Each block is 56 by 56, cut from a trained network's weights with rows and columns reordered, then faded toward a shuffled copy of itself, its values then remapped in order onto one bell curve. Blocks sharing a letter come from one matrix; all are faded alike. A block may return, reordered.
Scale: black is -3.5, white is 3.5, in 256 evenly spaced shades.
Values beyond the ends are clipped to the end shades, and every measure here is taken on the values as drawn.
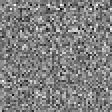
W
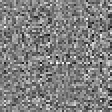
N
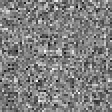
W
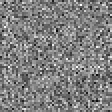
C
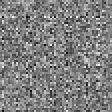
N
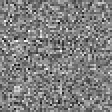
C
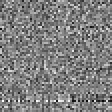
W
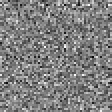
C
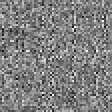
N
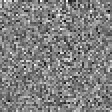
C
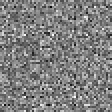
C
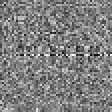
W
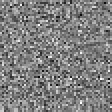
N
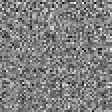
W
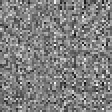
N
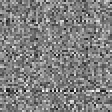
W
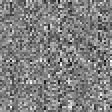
N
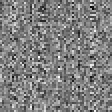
N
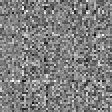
N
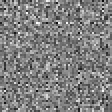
N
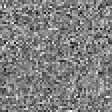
C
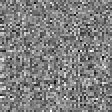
W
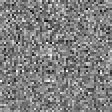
C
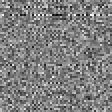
W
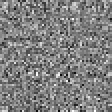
W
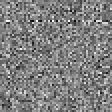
N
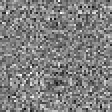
W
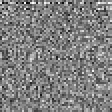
W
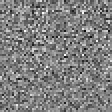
C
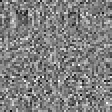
W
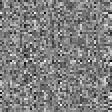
N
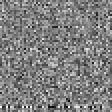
W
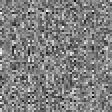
N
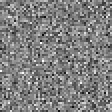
C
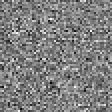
W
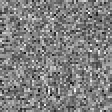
C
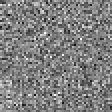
W
